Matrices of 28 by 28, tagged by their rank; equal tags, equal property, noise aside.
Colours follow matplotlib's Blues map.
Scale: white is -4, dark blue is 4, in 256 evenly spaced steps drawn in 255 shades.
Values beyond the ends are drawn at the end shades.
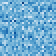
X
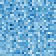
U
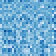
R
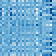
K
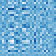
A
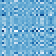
K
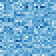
X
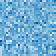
X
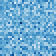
U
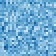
U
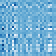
K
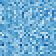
U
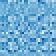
A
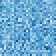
U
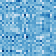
R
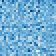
U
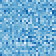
U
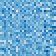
X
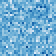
U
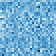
X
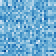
U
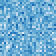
U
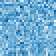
X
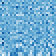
R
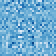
X
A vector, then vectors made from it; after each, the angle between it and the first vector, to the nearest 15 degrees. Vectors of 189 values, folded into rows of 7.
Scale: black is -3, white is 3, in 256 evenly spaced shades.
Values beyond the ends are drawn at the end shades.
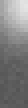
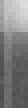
15 degrees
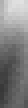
15 degrees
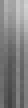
30 degrees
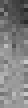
150 degrees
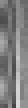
105 degrees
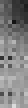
150 degrees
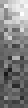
30 degrees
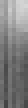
15 degrees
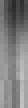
150 degrees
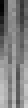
120 degrees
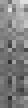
45 degrees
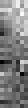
45 degrees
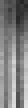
135 degrees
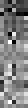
120 degrees
